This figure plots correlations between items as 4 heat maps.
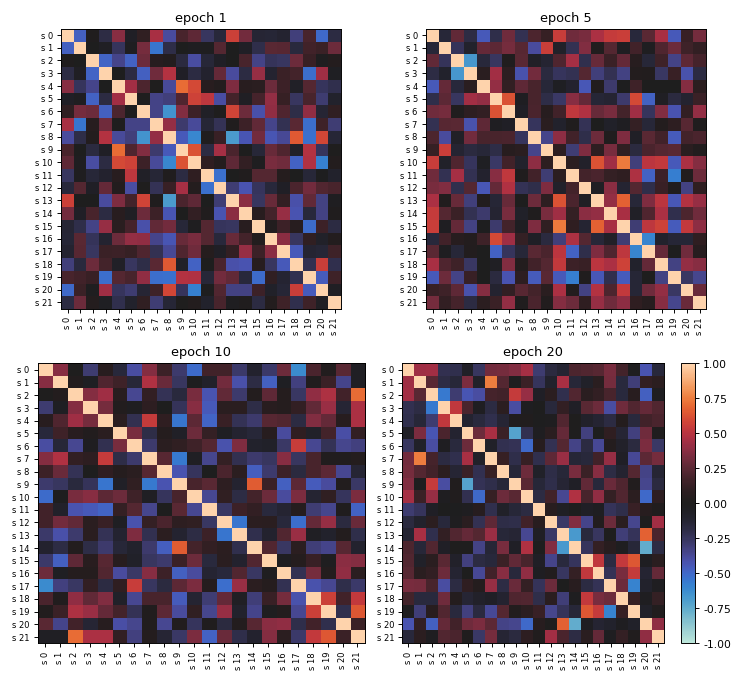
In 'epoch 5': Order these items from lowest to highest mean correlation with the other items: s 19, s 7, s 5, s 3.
s 19, s 3, s 7, s 5
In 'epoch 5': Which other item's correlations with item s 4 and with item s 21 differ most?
s 0
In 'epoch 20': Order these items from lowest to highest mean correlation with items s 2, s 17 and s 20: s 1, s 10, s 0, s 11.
s 11, s 10, s 0, s 1
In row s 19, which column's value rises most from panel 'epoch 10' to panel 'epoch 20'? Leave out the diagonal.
s 15
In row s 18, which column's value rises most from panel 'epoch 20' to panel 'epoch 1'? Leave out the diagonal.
s 8
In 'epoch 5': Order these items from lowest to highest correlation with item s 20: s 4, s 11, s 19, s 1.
s 19, s 11, s 1, s 4
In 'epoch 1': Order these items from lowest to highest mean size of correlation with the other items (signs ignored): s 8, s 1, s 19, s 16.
s 1, s 16, s 19, s 8
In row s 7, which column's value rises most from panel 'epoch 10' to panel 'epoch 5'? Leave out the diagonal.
s 9
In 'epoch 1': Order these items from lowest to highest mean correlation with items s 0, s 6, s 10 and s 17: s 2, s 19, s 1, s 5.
s 2, s 1, s 5, s 19
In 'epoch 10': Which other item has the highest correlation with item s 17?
s 6
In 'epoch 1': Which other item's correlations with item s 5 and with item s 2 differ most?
s 10
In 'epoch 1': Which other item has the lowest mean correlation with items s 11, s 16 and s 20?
s 0
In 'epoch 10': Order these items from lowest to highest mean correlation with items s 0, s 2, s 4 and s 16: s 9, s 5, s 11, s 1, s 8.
s 9, s 11, s 5, s 8, s 1
